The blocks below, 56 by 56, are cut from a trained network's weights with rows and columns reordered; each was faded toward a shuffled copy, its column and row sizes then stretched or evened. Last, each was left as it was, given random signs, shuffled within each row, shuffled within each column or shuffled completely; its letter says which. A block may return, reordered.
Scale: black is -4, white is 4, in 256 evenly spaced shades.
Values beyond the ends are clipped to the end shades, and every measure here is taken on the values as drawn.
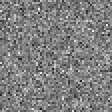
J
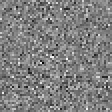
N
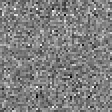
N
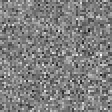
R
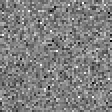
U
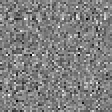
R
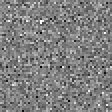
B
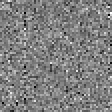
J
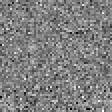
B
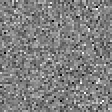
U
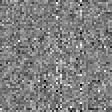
N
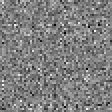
N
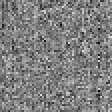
J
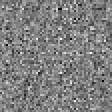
R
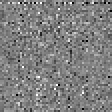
R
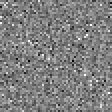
U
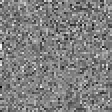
N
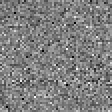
B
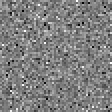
J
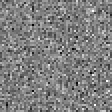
J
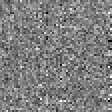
N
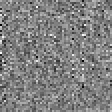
N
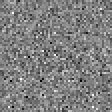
B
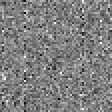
J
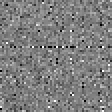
N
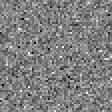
U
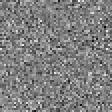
B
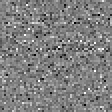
B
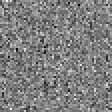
J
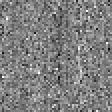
J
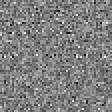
B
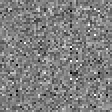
N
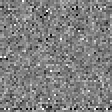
B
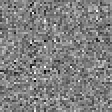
N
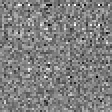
R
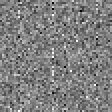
J
